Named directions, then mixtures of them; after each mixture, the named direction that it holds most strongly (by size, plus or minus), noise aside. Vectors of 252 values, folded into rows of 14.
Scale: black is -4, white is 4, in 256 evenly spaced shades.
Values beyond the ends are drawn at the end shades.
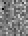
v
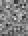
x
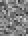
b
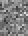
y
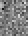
v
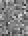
x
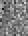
v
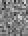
v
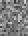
x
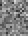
y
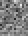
x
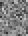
b
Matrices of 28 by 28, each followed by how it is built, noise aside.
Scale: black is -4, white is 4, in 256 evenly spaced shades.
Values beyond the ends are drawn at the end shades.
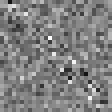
banded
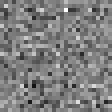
uneven rows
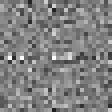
low rank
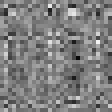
low rank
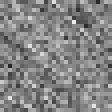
Toeplitz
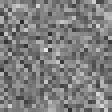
Toeplitz
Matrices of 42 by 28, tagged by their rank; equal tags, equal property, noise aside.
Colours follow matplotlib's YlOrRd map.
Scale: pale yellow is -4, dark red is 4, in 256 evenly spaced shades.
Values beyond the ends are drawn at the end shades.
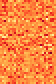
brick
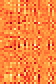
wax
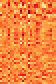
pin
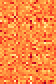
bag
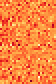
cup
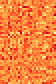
brick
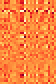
wax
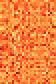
bag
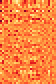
brick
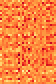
cup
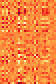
wax
